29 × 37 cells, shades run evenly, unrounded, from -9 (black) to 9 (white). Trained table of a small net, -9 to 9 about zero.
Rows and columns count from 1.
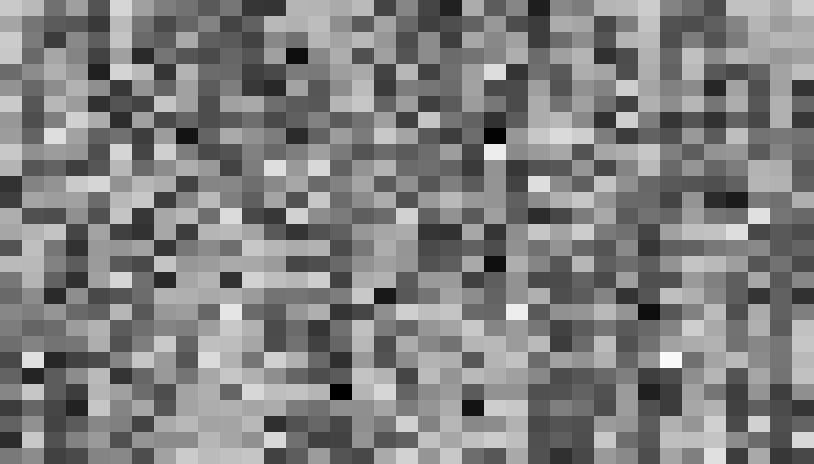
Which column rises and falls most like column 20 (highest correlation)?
21
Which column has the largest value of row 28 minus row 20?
13
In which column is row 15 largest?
34
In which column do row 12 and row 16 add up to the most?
5
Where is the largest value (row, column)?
23, 31
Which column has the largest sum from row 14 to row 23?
11
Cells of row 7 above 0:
18
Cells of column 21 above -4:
25
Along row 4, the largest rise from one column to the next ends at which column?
15
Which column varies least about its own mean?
32
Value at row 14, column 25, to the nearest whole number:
-6
